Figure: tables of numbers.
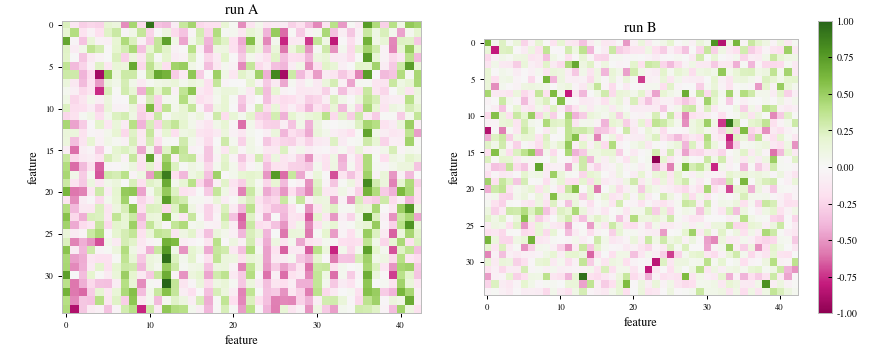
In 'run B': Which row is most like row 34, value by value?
2
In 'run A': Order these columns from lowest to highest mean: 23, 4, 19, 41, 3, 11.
4, 3, 23, 11, 19, 41
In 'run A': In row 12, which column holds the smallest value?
21
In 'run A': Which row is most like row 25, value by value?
3
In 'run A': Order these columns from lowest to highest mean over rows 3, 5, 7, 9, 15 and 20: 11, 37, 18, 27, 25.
25, 27, 11, 18, 37
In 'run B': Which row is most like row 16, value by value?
30
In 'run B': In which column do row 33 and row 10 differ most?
38
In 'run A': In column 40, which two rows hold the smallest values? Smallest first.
1, 11
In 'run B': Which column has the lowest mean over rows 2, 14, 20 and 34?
33
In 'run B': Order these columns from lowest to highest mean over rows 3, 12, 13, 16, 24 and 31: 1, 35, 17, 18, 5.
18, 17, 1, 35, 5
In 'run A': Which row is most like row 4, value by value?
13
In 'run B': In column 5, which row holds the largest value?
24
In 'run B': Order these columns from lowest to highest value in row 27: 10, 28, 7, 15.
7, 10, 28, 15
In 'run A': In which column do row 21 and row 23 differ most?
36
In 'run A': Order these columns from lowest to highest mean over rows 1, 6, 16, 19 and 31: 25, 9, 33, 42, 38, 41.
33, 9, 38, 42, 41, 25
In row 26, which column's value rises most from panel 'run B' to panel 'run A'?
12
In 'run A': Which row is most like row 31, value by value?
28
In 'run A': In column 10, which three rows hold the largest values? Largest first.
0, 16, 10
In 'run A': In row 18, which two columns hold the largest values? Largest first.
12, 25
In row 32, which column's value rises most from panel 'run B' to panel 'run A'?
0
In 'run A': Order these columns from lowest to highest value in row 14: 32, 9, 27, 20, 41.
27, 9, 20, 32, 41
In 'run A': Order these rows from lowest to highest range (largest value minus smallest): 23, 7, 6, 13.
7, 13, 23, 6
